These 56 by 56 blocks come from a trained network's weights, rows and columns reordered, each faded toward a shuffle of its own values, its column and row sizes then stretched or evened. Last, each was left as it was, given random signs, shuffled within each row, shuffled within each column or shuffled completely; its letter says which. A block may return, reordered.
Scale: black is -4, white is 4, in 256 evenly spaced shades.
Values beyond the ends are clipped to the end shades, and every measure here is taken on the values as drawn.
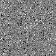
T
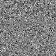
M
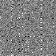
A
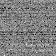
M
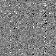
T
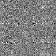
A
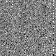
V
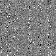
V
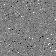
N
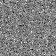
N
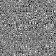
A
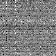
A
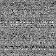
A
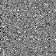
T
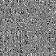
A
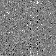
V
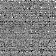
A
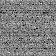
M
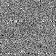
M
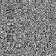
A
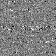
M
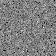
N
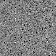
V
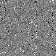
V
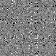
A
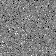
N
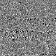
T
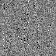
V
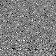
M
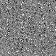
V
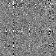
T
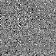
T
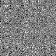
A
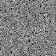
V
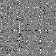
T
